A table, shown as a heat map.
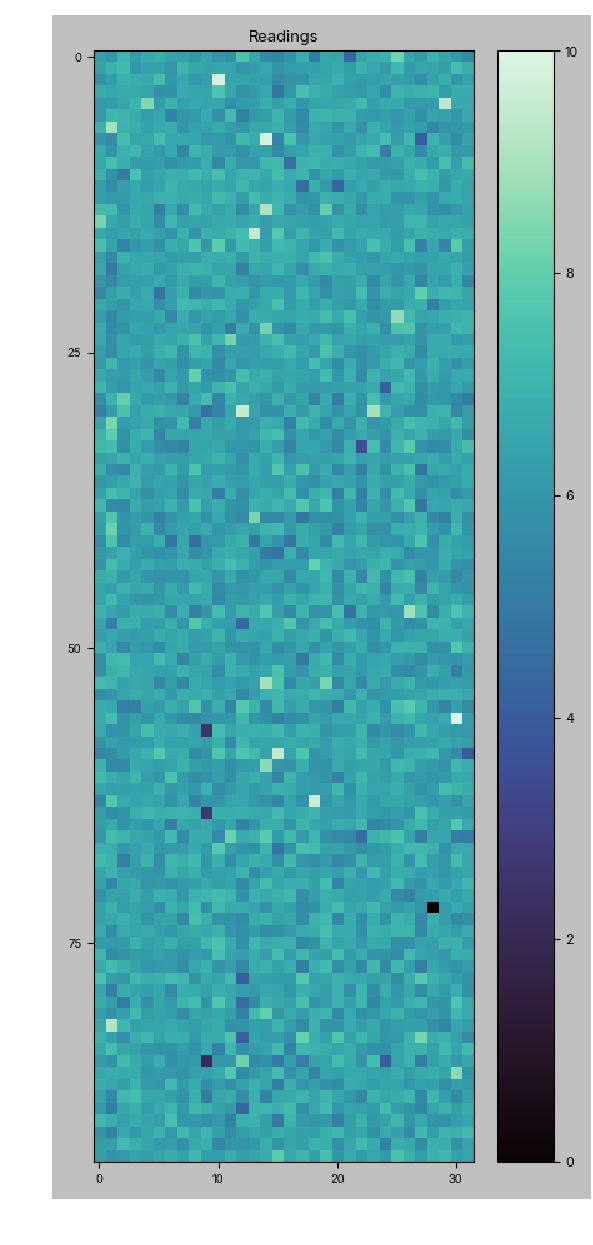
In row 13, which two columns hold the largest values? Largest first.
14, 19
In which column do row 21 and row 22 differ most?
25
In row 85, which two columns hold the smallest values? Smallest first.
9, 24
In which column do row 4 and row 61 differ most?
29
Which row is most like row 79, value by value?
19
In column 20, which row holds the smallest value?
11
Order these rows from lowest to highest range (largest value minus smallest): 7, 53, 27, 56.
27, 53, 56, 7
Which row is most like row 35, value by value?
38
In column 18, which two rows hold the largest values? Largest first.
63, 43
